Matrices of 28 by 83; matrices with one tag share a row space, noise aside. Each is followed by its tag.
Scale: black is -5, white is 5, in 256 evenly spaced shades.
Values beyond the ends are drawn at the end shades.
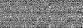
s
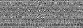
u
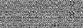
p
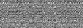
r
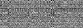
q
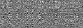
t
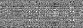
p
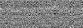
p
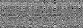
r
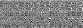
s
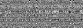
p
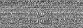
u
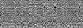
r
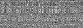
t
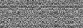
t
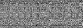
s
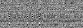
t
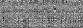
r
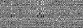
u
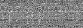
t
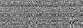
p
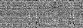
p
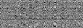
r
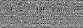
u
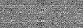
u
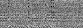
q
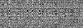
t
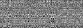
q
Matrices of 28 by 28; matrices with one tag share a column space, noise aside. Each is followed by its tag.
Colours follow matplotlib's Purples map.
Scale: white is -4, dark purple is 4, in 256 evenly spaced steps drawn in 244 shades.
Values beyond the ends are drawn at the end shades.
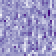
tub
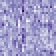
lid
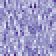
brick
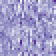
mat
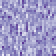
brick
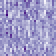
tub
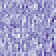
lid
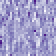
mat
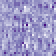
lid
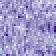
brick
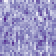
mat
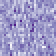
lid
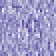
lid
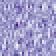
lid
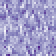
brick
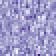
brick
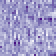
mat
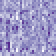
tub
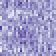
tub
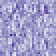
lid
